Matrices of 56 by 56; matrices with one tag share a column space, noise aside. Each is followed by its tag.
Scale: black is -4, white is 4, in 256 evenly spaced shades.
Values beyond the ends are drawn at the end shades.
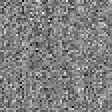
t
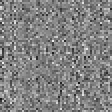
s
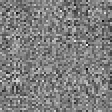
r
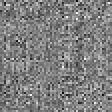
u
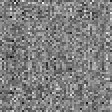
u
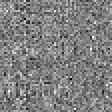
s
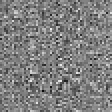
r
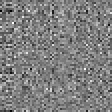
r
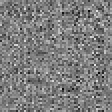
r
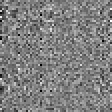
r
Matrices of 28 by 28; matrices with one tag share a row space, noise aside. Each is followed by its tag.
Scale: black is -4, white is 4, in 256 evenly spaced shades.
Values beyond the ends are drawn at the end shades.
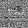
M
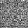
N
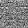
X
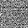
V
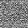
V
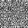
V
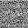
M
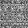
V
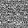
X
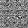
N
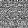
N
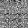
N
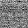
M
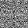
X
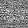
X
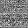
M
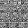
N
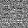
M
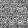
N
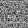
X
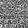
V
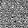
V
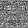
X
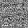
M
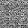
N
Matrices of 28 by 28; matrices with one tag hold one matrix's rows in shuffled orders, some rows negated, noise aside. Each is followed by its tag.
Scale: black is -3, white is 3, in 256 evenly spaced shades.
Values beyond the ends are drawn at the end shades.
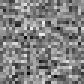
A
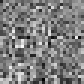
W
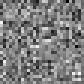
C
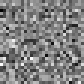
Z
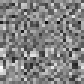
Z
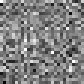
Z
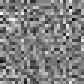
Z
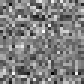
W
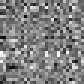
Z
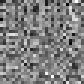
Z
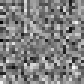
Z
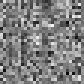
C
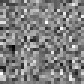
Z
